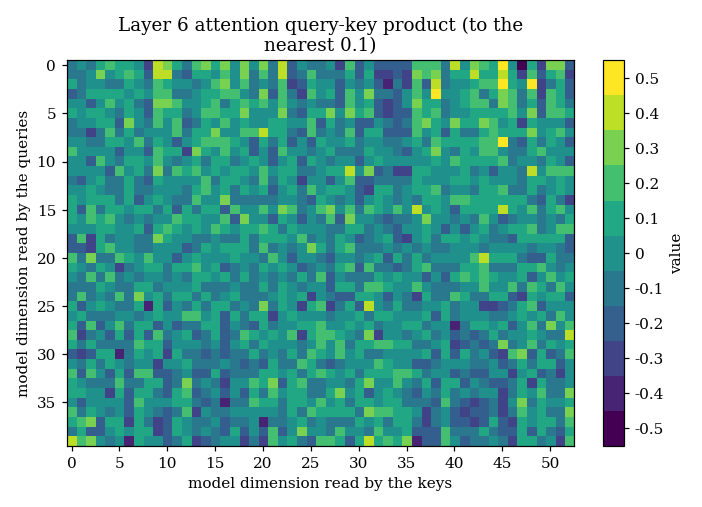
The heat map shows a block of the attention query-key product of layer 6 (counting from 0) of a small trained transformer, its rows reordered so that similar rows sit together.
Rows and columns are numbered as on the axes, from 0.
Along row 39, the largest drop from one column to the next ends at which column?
36
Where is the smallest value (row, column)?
0, 47
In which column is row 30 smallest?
5
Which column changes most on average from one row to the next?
31
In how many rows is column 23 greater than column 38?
18
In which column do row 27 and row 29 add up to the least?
40
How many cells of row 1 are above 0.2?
9
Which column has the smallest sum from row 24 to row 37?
16
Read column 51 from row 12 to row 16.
0.1 0.1 -0.1 0.2 -0.1
